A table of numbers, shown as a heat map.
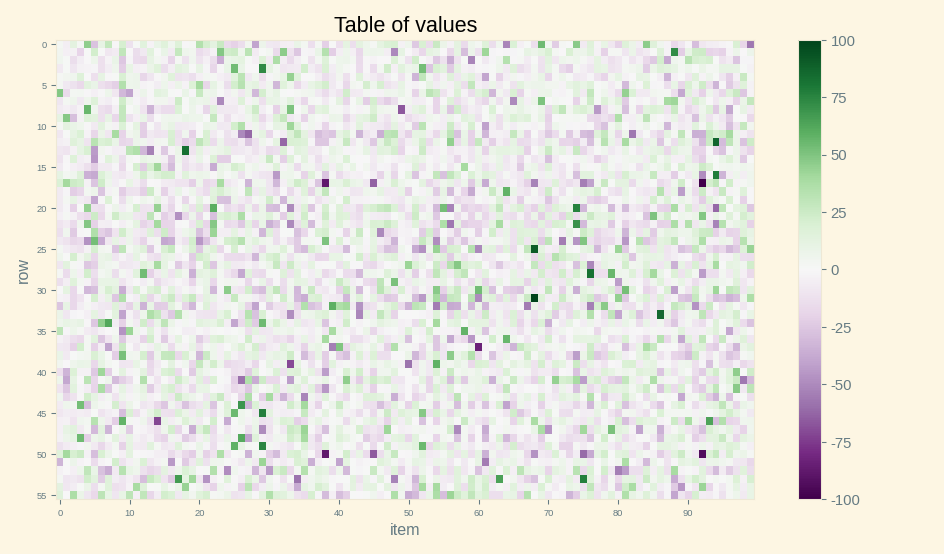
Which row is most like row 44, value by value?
48
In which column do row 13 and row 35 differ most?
18
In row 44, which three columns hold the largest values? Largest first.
26, 3, 35
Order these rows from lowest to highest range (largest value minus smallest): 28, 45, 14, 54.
14, 54, 45, 28
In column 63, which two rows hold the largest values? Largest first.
53, 22
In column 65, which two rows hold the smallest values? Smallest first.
7, 37
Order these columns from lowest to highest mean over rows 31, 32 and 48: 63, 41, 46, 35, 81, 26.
81, 46, 63, 41, 35, 26
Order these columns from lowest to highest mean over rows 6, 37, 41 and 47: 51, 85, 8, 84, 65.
8, 51, 65, 84, 85
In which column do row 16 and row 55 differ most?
94
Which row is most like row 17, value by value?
50
